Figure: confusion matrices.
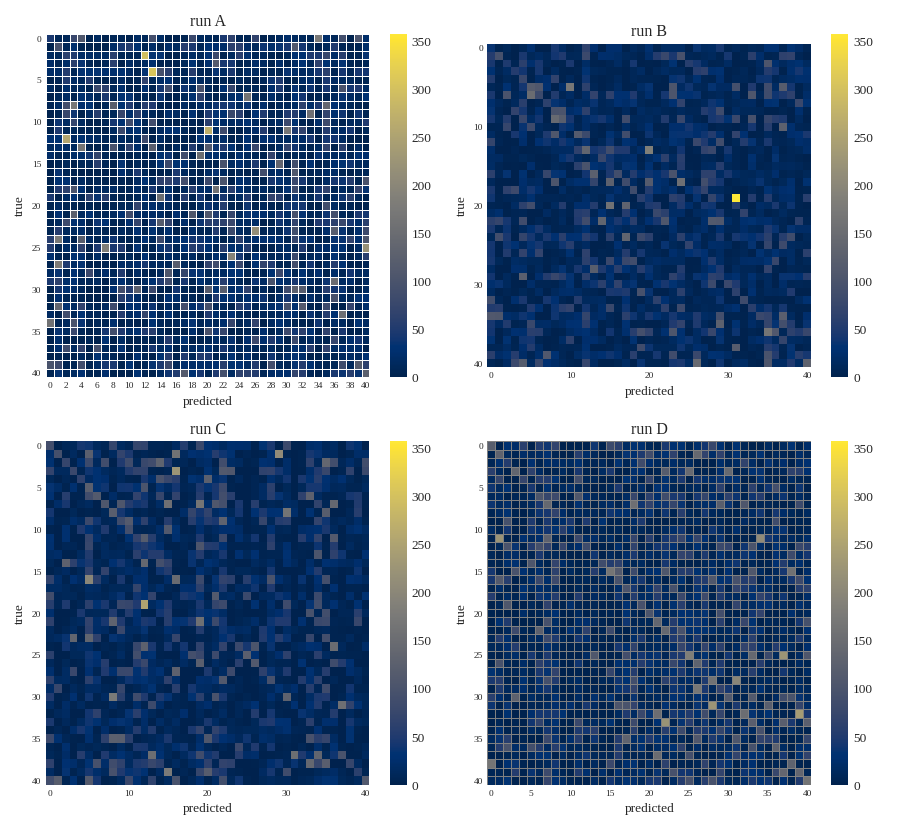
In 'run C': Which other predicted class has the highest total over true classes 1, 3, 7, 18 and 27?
16
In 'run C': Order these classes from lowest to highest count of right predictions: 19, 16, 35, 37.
19, 35, 37, 16
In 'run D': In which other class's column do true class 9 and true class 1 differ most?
26
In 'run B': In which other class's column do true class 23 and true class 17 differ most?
24
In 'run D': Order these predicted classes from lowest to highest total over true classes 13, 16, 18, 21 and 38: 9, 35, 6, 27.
9, 35, 6, 27
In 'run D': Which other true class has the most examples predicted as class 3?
30
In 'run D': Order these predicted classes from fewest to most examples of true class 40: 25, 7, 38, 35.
38, 35, 7, 25
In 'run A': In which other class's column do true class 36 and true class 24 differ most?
1
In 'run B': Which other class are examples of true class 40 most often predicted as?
26
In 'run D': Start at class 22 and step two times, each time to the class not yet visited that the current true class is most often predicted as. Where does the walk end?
11
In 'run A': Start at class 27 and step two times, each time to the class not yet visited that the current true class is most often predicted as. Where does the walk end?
31
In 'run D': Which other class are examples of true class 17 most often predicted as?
23
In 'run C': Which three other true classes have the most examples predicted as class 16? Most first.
3, 1, 27
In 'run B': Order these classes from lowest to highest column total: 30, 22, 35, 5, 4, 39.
30, 39, 22, 5, 4, 35
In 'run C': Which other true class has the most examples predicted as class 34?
37
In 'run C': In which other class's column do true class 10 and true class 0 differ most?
15
